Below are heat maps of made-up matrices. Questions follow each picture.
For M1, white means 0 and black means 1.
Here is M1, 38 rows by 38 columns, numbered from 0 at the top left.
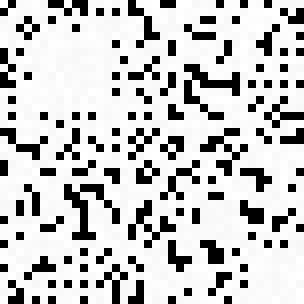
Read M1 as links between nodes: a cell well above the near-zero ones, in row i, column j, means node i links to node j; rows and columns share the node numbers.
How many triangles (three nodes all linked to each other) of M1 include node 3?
2
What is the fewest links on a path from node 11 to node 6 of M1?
3
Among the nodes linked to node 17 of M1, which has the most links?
node 21
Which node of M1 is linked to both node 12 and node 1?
node 35
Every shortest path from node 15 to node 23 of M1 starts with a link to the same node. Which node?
node 34
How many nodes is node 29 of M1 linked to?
7
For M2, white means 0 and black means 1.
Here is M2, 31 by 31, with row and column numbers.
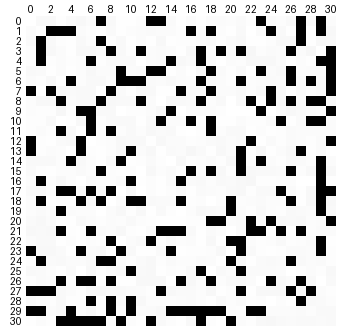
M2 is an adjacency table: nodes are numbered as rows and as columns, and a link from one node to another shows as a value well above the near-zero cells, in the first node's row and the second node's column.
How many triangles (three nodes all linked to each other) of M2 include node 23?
5
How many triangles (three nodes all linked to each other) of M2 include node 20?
0
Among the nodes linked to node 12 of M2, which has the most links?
node 30
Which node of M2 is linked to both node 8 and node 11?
node 3
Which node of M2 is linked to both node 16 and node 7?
node 15
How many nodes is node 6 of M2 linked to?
9
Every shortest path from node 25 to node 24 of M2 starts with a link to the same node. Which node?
node 17
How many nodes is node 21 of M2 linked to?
9
